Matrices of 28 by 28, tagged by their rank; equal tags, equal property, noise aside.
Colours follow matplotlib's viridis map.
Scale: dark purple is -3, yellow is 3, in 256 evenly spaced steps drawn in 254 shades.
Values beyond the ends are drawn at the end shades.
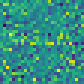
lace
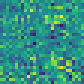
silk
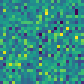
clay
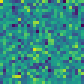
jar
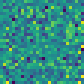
lace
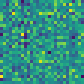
jar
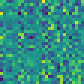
silk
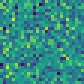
lace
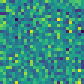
jar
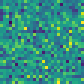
lace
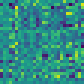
silk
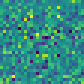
lace
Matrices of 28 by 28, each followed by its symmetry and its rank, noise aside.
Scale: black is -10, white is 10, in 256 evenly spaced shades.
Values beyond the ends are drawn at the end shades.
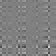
no symmetry, rank one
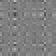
no symmetry, rank two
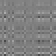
no symmetry, rank one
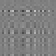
no symmetry, rank one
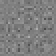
symmetric, rank three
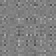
no symmetry, rank three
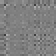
symmetric, rank two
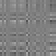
no symmetry, rank one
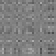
no symmetry, rank two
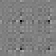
symmetric, rank two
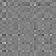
no symmetry, rank two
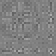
symmetric, rank three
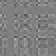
no symmetry, rank two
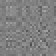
no symmetry, rank three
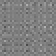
antisymmetric, rank two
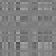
no symmetry, rank one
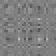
symmetric, rank two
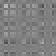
symmetric, rank one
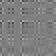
symmetric, rank one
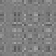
no symmetry, rank two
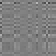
no symmetry, rank one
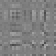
symmetric, rank two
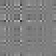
symmetric, rank one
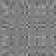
no symmetry, rank two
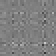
antisymmetric, rank two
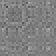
symmetric, rank three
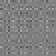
antisymmetric, rank two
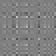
symmetric, rank one
